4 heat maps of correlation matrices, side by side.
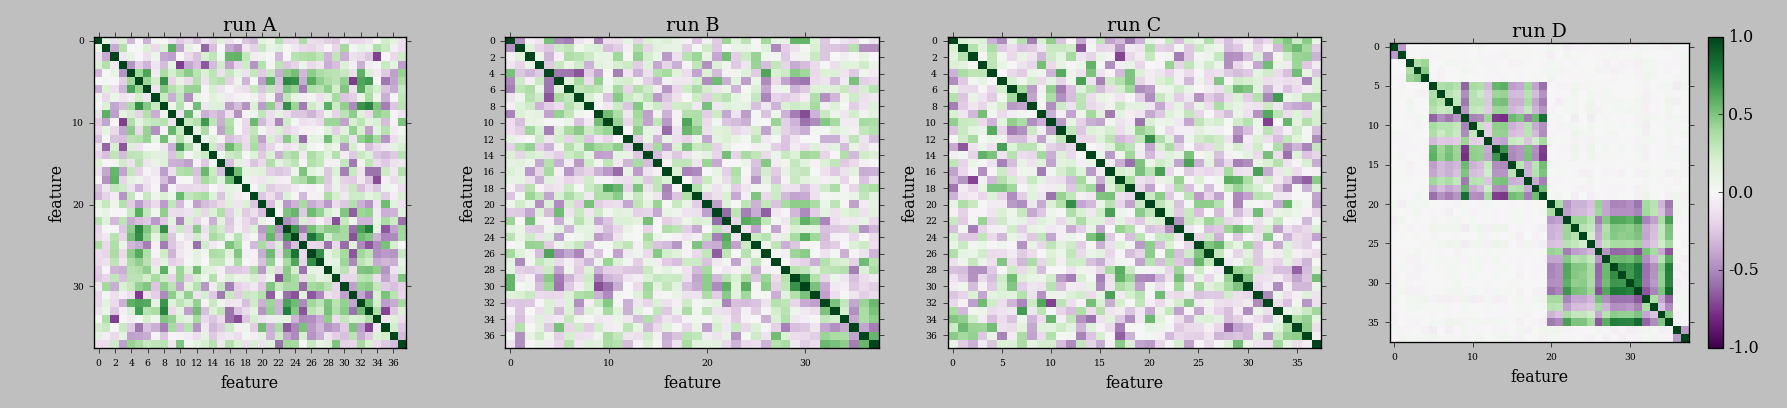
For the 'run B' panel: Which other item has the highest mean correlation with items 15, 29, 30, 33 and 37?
20
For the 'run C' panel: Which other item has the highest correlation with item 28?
17
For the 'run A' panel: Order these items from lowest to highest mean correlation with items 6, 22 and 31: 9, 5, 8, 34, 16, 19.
5, 8, 16, 19, 34, 9
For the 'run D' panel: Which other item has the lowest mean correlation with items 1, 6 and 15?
0
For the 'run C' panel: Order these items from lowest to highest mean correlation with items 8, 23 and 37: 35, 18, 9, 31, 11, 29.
35, 31, 11, 9, 18, 29
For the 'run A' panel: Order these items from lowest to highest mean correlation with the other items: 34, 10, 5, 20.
20, 34, 10, 5
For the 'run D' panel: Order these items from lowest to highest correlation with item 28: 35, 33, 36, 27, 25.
33, 36, 25, 27, 35
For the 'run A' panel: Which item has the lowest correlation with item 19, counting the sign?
3
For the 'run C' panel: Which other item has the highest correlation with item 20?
12
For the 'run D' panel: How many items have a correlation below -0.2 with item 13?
6
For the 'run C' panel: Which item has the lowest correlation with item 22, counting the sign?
23
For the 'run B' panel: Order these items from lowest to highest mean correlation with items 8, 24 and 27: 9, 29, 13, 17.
9, 17, 13, 29
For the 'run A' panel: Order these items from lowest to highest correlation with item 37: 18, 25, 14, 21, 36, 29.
36, 18, 25, 21, 14, 29
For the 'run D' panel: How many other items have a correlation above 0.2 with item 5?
8
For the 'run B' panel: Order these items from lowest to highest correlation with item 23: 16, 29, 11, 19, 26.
19, 11, 26, 29, 16
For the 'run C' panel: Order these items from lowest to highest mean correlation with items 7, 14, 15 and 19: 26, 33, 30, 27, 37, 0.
27, 30, 37, 26, 0, 33
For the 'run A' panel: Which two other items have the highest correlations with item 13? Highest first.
10, 16
